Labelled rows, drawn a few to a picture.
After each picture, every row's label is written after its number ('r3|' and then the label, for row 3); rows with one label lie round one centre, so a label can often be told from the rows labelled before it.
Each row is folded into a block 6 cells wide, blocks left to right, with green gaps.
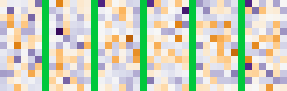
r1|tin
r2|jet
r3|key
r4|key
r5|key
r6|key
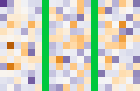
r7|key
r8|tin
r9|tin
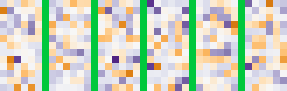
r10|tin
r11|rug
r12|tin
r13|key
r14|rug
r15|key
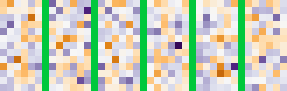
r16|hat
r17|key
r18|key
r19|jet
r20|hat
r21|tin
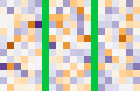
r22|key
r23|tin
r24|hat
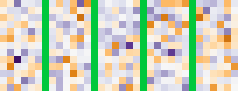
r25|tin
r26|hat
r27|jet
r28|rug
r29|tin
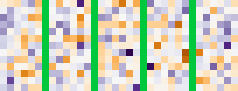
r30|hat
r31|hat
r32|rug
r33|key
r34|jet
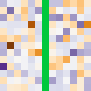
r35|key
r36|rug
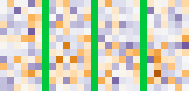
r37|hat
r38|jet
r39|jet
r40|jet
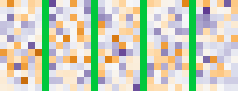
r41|jet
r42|key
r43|rug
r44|jet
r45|hat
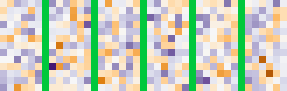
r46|tin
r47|key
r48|jet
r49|rug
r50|hat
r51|hat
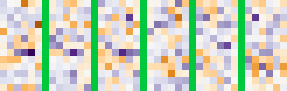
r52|rug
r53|rug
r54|rug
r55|hat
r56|jet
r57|jet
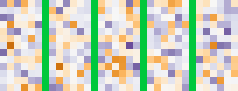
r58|key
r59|tin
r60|hat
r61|rug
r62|jet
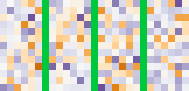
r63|tin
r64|key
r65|tin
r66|hat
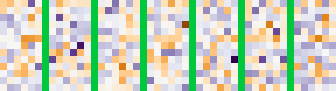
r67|hat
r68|jet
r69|hat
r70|rug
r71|tin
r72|tin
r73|hat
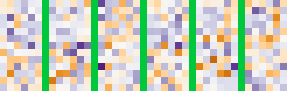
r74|jet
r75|jet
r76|key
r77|jet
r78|hat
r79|hat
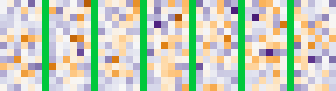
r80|hat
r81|hat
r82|hat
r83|hat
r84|key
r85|rug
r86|tin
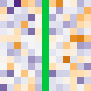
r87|tin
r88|hat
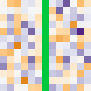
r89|jet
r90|tin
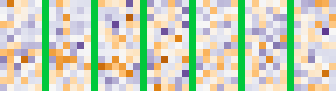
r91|jet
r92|jet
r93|hat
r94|key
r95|jet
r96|jet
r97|tin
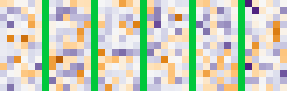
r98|hat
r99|rug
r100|rug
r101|hat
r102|jet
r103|key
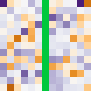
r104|key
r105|hat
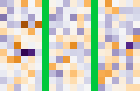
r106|rug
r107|hat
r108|jet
